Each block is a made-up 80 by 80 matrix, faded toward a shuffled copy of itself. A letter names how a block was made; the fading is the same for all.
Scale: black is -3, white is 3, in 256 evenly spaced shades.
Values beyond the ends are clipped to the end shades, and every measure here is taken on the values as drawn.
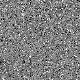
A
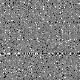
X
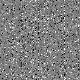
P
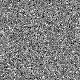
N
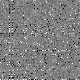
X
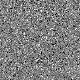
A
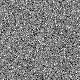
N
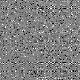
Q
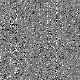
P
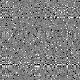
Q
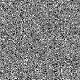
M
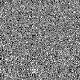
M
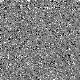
A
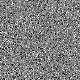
A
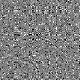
Q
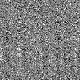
M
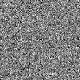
M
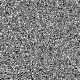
N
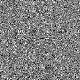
M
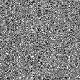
M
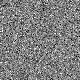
N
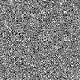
M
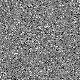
A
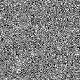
M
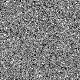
N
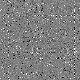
X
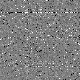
X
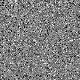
A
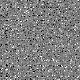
X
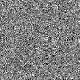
M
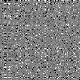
Q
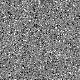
A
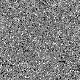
A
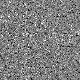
A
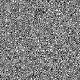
M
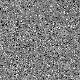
A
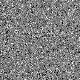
A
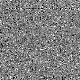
A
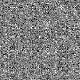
M
